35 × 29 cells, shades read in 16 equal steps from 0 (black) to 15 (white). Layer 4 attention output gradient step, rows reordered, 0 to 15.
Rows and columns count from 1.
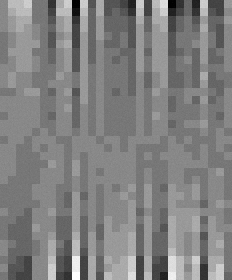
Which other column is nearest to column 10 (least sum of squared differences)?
22
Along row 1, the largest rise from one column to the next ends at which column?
11
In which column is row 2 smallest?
10
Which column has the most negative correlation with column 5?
1
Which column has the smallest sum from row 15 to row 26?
9
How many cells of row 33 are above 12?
2
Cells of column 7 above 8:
8
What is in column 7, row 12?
6
